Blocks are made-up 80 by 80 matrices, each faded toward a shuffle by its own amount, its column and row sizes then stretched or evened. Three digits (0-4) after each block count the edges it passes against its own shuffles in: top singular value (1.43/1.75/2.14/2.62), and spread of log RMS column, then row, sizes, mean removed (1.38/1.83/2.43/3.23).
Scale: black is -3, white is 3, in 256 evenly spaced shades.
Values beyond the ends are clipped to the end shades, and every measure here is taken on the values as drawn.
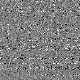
0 1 3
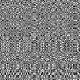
4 1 3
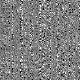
1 4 0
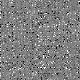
2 2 2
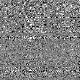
0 2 4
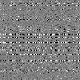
4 1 4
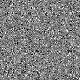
2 0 1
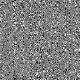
1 3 1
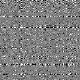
3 2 4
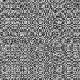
4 1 2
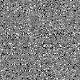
1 1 3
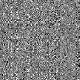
3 2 1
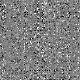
0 3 2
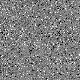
1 0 1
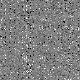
0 3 1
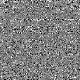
1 1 3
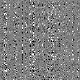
1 4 2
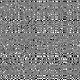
4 1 4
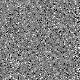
1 2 0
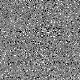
1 1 2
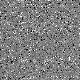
0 1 2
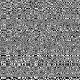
4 0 4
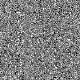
0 2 1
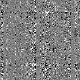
1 4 2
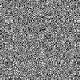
3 0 1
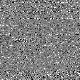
1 0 3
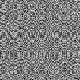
4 0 0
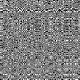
4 0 3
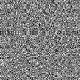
3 0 0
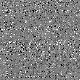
0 1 3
